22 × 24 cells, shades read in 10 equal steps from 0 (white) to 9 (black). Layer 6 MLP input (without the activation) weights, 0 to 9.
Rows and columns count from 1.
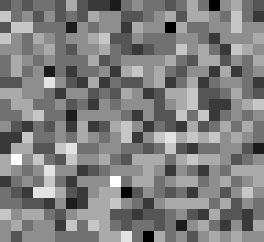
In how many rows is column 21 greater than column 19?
9
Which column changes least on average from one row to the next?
15
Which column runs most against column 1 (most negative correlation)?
6
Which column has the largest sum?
7
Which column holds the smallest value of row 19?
11
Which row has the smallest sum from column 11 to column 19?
13
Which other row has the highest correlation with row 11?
5
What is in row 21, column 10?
3
